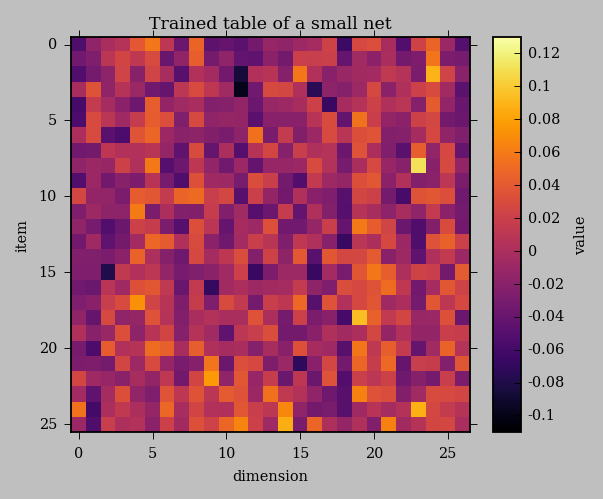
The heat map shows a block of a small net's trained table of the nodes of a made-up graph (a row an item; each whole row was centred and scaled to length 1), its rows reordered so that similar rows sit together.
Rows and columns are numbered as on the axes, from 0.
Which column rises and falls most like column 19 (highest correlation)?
20
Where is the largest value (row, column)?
8, 23
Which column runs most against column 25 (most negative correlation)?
1
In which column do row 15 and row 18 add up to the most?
19
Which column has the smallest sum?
18
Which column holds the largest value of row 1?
24
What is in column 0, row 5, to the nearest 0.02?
-0.06
